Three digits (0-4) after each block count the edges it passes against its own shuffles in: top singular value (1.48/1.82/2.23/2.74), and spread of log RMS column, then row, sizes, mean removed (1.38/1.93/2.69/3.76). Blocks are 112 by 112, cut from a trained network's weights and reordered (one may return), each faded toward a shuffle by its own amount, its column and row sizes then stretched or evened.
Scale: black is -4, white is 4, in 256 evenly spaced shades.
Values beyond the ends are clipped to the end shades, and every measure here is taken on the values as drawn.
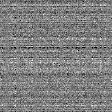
4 3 2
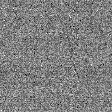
0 2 0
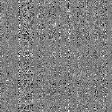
0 4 2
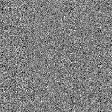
1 2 0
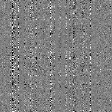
1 4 2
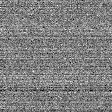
3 1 2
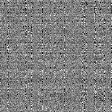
2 4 0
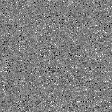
1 1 2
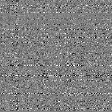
2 2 4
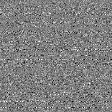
0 0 3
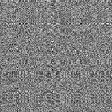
4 1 2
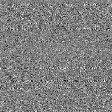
2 0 3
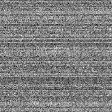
4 2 1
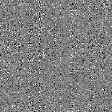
2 3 1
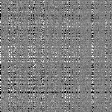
4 4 2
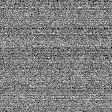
3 1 2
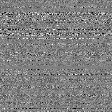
0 0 4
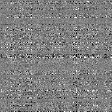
1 3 4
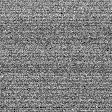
3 0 1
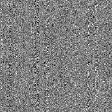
1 3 0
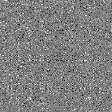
2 1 2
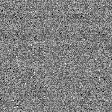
0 2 0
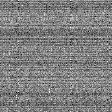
4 3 0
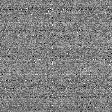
1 1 2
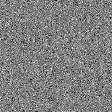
1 1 0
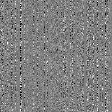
1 4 0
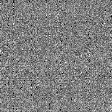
0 3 0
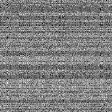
4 3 0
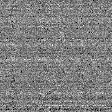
2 2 2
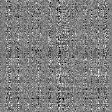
2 4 1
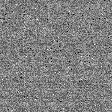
0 1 0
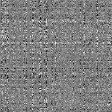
2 4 2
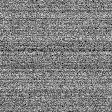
3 0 1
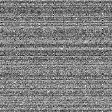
4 2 1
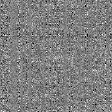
0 4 1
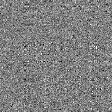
1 1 2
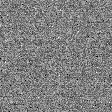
0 0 0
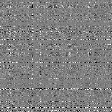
3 2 4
